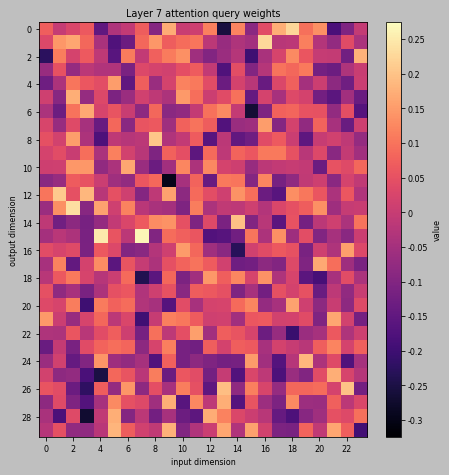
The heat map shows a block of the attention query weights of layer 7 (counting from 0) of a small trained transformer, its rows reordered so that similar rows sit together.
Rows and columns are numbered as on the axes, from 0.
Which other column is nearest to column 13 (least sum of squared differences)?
22
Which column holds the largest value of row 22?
11
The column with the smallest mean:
3
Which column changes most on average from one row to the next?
9
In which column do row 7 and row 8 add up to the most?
8
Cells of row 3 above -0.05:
17
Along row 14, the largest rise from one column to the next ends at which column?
14
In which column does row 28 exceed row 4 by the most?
13
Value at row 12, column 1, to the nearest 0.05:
0.2
